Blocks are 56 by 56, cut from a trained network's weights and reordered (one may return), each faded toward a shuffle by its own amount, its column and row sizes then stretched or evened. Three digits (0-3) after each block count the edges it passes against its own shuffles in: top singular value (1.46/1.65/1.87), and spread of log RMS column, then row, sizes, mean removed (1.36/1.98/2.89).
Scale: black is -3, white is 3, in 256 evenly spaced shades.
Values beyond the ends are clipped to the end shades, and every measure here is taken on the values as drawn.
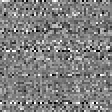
2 0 3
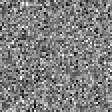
0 1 0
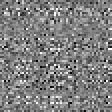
3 1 3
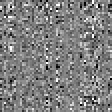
1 3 1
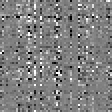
1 3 3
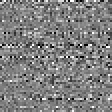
3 1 3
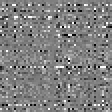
0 2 3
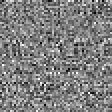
2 0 2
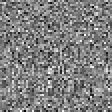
3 1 0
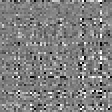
3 2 3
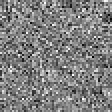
1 0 1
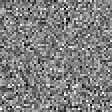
0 0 1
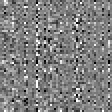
2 3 1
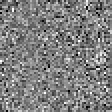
0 2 0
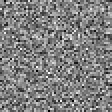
1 0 0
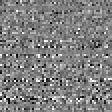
0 1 3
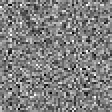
2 1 1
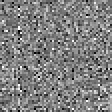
1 2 1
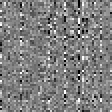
3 3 1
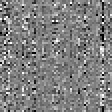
0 3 1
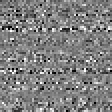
1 1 3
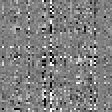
1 3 2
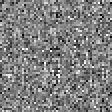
0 1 0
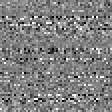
2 0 3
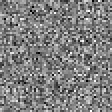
2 0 1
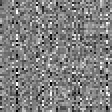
3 3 0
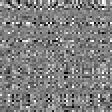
3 2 3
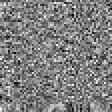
2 1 0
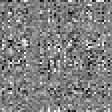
2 3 2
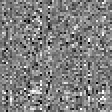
1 3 1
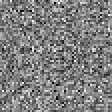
2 1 1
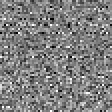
1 0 2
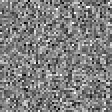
1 0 1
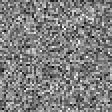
1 0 0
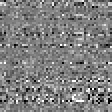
3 1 3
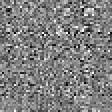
2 1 2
